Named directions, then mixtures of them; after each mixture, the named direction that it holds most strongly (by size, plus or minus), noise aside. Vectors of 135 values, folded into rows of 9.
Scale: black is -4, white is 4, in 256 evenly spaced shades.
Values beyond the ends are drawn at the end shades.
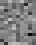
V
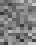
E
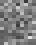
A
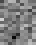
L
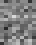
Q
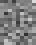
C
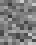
E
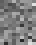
E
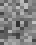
A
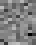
V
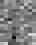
L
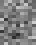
A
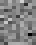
V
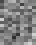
L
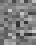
C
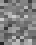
Q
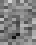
L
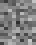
C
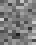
A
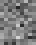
A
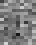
L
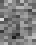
L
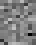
V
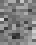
L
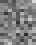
C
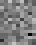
V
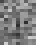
A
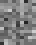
A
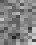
L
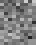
A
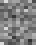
Q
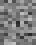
C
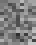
E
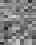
Q
